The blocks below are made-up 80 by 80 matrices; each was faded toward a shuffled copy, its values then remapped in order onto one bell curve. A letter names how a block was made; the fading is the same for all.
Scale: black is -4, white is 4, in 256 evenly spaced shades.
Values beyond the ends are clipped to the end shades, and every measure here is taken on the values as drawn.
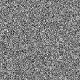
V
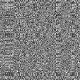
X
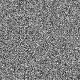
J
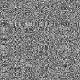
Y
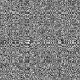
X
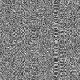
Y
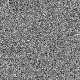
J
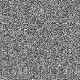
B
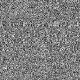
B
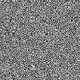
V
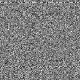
B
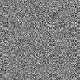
X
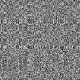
Y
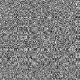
X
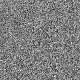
J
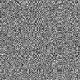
X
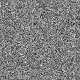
J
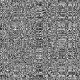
X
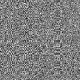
X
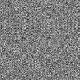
V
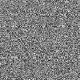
B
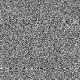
B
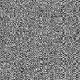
Y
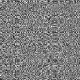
X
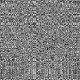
X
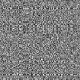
X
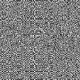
X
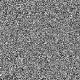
B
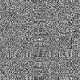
Y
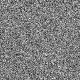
J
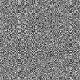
X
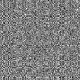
X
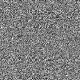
B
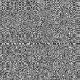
X
